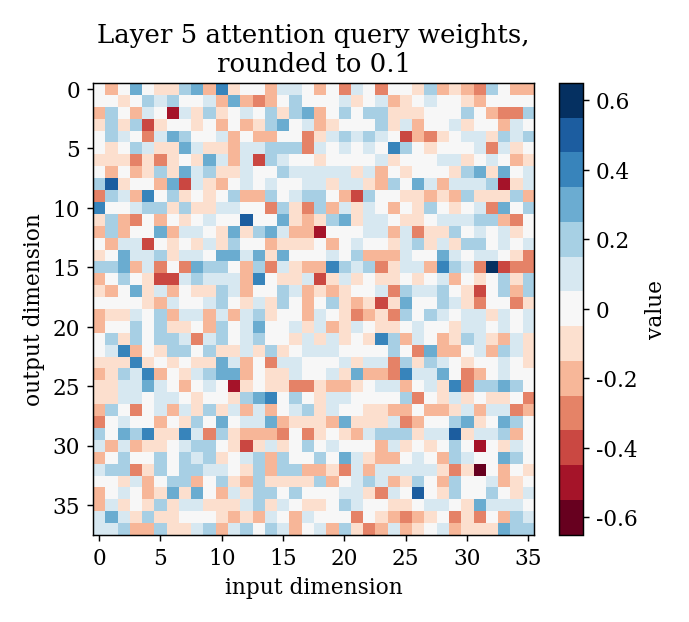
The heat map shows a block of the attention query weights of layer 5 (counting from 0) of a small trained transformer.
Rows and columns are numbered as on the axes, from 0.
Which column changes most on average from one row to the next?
33
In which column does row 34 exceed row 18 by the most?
26
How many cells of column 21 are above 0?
13
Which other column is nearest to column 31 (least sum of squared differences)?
12
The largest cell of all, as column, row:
32, 15
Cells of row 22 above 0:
15
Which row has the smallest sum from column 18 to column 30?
36
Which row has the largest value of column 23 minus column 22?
21
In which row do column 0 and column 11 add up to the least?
25
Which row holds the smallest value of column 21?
9
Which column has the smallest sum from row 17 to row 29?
0
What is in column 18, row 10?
0.2
